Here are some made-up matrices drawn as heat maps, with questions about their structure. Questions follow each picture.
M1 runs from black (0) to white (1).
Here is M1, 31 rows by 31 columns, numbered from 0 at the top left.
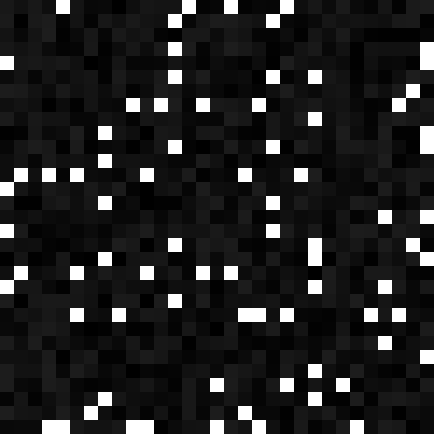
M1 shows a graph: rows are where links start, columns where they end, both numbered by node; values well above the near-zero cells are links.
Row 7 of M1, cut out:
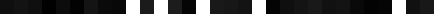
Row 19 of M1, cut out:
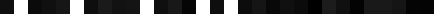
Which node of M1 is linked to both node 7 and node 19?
node 14
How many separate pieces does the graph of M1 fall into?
3
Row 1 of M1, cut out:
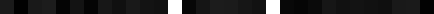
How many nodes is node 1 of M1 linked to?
2
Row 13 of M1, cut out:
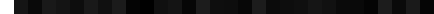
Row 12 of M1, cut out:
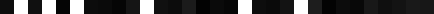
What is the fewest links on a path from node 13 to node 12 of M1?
5
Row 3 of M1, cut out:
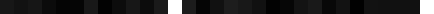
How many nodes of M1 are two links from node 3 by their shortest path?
10
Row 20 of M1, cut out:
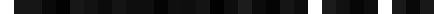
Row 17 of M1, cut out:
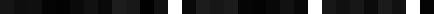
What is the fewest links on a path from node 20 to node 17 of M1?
2
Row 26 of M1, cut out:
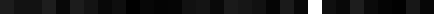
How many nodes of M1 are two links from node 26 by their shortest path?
6
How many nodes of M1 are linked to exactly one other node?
8
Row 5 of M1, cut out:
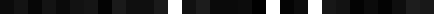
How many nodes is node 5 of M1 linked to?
3
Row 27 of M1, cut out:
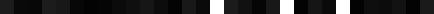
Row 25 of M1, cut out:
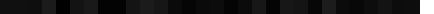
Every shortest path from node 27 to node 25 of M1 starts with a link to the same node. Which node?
node 15
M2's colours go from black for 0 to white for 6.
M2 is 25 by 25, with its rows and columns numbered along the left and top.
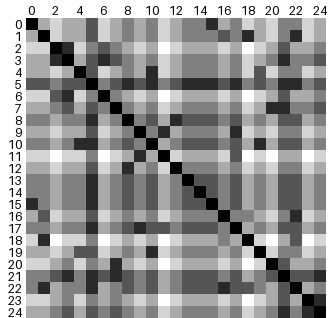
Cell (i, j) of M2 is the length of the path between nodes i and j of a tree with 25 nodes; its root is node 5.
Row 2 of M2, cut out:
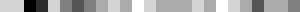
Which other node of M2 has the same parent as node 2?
6
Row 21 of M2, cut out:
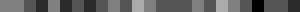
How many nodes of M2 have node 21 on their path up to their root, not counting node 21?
7
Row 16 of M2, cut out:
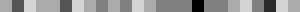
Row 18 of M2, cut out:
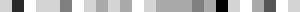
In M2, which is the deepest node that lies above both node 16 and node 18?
22
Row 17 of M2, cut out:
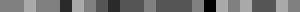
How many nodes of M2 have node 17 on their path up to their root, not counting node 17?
2
